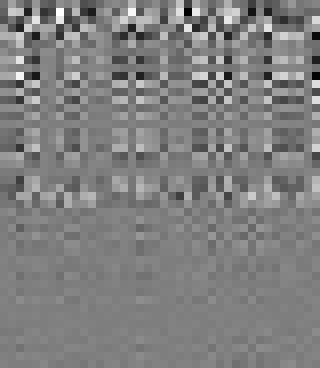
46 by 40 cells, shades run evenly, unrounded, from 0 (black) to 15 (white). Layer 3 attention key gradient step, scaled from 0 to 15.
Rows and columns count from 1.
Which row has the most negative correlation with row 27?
25
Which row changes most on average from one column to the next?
2
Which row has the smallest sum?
1
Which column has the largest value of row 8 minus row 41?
3
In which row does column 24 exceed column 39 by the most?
4
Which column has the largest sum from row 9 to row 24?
40
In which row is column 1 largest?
5
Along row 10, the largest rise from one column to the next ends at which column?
35
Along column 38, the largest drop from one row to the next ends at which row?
11
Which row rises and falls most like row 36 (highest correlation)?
34
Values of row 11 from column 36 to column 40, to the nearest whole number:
4 6 5 8 13
